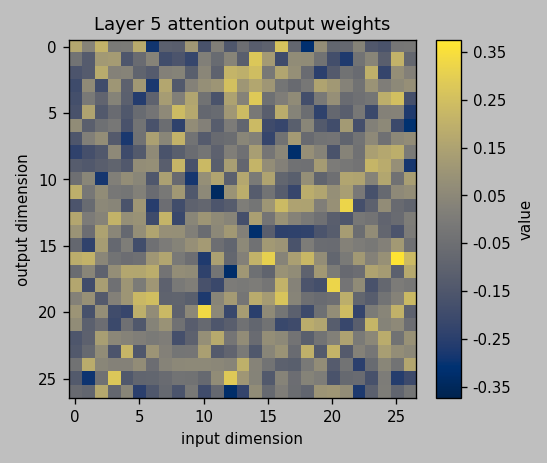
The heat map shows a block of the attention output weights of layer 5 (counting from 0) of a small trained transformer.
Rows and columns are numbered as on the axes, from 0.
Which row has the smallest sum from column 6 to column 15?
26
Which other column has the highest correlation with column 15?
25
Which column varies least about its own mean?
22
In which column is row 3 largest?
12
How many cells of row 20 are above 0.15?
5
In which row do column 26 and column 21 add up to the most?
19
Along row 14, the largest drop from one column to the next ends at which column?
14
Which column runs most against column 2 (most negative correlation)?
24
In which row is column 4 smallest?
7
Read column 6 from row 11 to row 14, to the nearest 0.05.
-0.05 -0.25 -0.2 0.15
